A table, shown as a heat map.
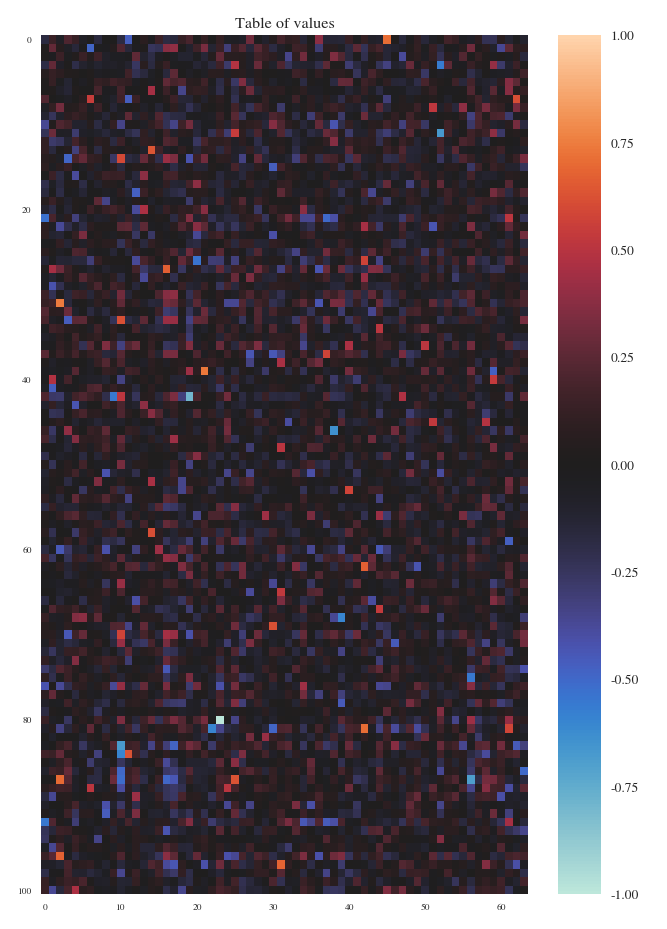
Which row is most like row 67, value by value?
34
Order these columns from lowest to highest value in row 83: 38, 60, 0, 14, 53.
14, 38, 0, 53, 60
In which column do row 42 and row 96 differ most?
2
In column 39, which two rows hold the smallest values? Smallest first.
68, 78
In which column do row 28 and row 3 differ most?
52
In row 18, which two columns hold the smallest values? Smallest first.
12, 43
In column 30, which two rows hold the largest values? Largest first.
69, 10
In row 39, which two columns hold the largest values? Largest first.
21, 19
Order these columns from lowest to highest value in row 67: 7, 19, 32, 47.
19, 47, 32, 7
